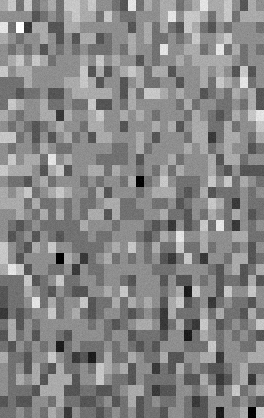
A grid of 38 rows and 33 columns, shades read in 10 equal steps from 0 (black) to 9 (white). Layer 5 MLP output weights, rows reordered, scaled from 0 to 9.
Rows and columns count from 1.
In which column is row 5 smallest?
6
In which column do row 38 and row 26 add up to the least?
28
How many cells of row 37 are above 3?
23
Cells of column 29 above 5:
11
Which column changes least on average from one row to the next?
19
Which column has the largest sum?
26
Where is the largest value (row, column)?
3, 3
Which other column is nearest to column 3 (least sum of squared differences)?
15
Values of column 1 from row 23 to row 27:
7 7 6 4 3
